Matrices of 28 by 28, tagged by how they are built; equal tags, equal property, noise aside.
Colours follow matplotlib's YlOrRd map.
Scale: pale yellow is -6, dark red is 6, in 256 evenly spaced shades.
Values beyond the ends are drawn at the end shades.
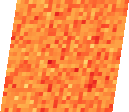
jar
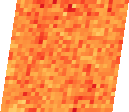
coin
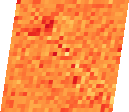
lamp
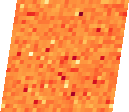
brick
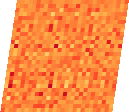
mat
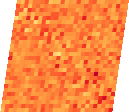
lamp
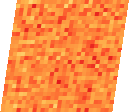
jar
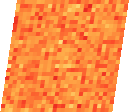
mat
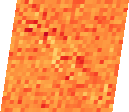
lamp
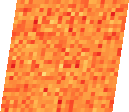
mat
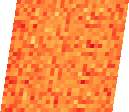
jar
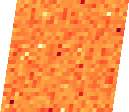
brick
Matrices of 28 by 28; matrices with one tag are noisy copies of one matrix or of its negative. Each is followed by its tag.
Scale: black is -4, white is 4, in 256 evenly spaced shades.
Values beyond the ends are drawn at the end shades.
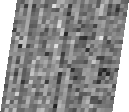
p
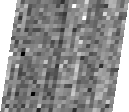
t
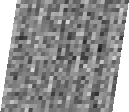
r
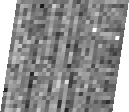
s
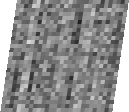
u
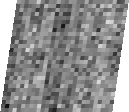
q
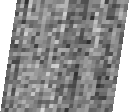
t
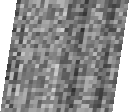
t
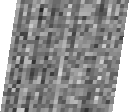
p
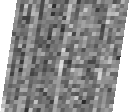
p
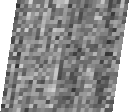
t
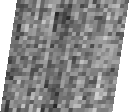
q
